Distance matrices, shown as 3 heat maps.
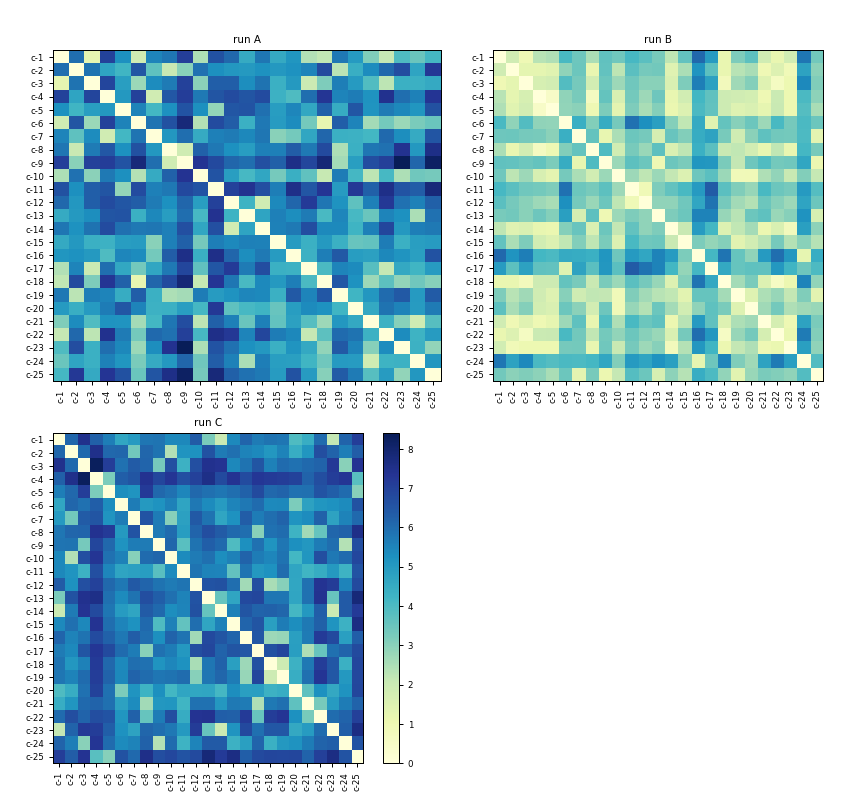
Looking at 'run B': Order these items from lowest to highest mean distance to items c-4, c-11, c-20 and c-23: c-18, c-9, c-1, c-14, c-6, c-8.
c-8, c-14, c-18, c-1, c-9, c-6
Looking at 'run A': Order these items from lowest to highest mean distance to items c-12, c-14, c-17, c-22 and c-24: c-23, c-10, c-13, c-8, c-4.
c-10, c-13, c-23, c-8, c-4
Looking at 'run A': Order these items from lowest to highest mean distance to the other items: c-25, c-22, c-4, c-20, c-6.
c-6, c-20, c-22, c-25, c-4
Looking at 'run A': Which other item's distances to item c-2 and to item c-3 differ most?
c-1
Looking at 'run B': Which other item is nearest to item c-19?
c-10
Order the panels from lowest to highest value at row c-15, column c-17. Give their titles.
run B, run A, run C
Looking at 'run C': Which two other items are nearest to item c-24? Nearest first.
c-9, c-3
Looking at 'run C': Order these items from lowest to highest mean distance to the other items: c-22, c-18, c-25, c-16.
c-18, c-16, c-22, c-25
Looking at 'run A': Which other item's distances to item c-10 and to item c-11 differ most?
c-18
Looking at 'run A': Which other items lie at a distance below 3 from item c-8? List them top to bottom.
c-2, c-9, c-19
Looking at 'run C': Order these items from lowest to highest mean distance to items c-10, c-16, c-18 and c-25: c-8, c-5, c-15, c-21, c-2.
c-2, c-5, c-21, c-15, c-8
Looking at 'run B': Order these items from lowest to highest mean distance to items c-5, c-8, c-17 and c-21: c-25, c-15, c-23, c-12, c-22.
c-23, c-15, c-22, c-25, c-12
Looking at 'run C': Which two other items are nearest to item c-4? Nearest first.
c-5, c-25
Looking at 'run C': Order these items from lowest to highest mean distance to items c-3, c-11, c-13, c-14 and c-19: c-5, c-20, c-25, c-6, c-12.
c-20, c-6, c-12, c-5, c-25
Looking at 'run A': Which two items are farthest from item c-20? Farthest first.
c-11, c-5
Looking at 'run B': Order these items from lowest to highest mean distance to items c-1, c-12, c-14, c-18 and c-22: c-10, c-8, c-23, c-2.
c-23, c-2, c-8, c-10
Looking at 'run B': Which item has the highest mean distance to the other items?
c-16
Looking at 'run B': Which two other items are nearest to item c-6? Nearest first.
c-17, c-15
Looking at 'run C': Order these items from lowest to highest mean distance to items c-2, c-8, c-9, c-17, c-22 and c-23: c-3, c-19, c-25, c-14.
c-14, c-3, c-19, c-25
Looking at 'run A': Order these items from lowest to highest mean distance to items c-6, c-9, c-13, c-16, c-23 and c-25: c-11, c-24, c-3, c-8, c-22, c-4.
c-24, c-3, c-22, c-8, c-4, c-11
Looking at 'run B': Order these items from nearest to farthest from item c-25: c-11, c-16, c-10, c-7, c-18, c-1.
c-7, c-10, c-18, c-1, c-11, c-16
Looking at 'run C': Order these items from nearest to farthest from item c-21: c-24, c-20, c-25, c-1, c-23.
c-20, c-1, c-23, c-24, c-25
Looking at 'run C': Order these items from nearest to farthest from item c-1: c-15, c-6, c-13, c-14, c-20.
c-14, c-13, c-20, c-6, c-15
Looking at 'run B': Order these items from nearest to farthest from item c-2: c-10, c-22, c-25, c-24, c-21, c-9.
c-21, c-22, c-10, c-25, c-9, c-24
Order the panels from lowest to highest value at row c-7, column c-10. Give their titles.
run B, run C, run A
